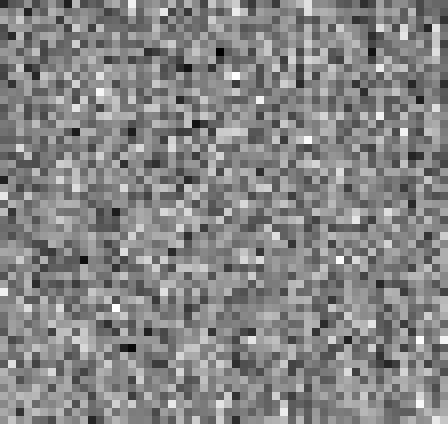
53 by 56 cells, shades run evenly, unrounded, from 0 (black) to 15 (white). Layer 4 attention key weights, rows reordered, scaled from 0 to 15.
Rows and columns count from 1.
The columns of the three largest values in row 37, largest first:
1, 21, 12
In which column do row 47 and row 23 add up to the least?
24
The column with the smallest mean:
52
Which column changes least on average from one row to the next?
34
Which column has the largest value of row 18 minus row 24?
39
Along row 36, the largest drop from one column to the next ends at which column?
5
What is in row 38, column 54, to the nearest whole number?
8
